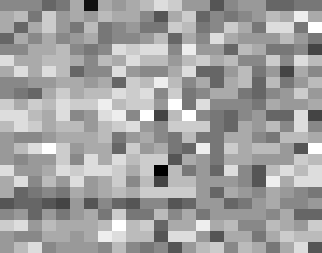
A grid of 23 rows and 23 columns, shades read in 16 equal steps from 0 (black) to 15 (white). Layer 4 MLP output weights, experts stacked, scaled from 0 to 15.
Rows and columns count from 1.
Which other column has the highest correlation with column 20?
23
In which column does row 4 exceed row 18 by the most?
16
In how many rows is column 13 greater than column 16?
13
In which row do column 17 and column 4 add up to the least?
19
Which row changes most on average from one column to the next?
11
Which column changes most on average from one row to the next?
12
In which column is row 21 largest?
9
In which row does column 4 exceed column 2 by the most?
3
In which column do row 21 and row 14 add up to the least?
22
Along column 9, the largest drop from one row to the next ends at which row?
8
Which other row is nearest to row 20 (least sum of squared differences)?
4
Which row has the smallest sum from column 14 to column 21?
1
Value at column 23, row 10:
10
